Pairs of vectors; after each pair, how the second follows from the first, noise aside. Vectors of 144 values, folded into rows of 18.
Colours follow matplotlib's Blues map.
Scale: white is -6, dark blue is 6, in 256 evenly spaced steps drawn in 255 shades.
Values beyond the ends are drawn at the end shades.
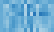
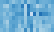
copied.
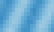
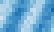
negated, scaled up.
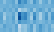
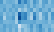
copied.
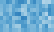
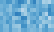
copied.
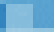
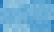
wrapped around, partly zeroed.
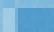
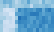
scaled up.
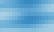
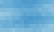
shrunk.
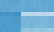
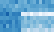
scaled up.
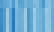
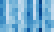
wrapped around, scaled up.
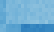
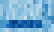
wrapped around, scaled up.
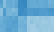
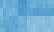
shrunk.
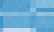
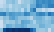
negated, scaled up.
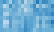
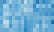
copied.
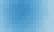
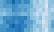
wrapped around, scaled up.
